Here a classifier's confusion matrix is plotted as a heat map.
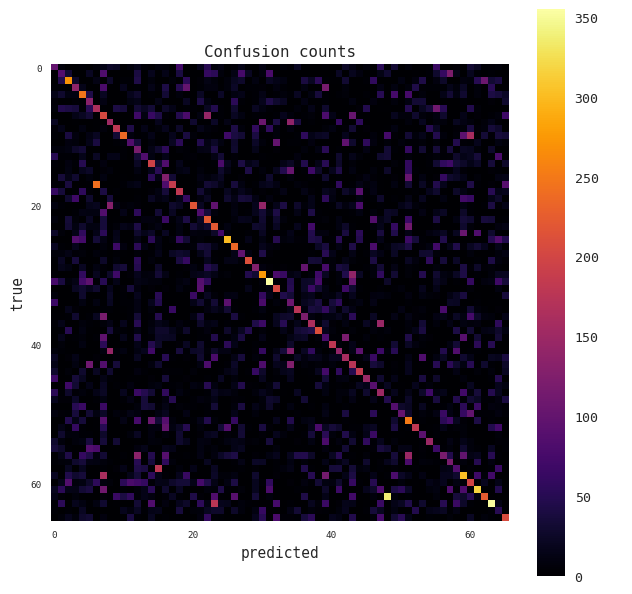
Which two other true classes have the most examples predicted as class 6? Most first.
17, 55
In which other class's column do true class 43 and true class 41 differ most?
8
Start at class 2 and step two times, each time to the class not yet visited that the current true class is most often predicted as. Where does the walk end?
48
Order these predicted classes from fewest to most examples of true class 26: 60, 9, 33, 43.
33, 60, 43, 9
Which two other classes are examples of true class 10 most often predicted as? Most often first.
60, 59
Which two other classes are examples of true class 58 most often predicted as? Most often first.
15, 64
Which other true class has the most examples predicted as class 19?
3
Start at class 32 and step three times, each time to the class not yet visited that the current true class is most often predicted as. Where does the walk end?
22
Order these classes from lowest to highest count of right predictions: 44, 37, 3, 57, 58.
58, 57, 3, 37, 44
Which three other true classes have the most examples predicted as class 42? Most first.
39, 11, 32
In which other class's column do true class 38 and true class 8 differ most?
34
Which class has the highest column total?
7
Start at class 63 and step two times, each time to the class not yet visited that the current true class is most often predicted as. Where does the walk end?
51
